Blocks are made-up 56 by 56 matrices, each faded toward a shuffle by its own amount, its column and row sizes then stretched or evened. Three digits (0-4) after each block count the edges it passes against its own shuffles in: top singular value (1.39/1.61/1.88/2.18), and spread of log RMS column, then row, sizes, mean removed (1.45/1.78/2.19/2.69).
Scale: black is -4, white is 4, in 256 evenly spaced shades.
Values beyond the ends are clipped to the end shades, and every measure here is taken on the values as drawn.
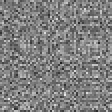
4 1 0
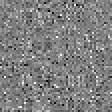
3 0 0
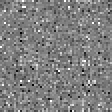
1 1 1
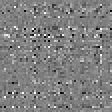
2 2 4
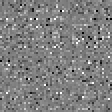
1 0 3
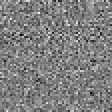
3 0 2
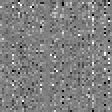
1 4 0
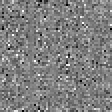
0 3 1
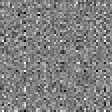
4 3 2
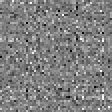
3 2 1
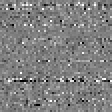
2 0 4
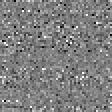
0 0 3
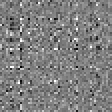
4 4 3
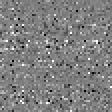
0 1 3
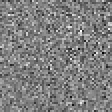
1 2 1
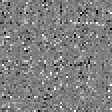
1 2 2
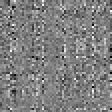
4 4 2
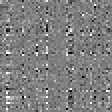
4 4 3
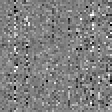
0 4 0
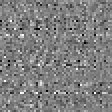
2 2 3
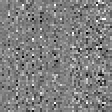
2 4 0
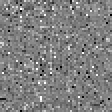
1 1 0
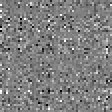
1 3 3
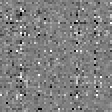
2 3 3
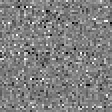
2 0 2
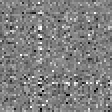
2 2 2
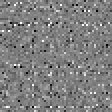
3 0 3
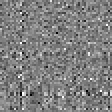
4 1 3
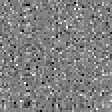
3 1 0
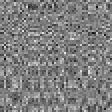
4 0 2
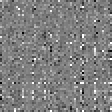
3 3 2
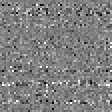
1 1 4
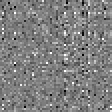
3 3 1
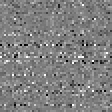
1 1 4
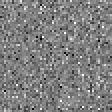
2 1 0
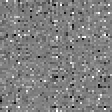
1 1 1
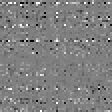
3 2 4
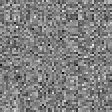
4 2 0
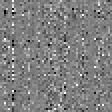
2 4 1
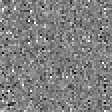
0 2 0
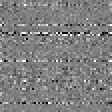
4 0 4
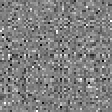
4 0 1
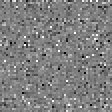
1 1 1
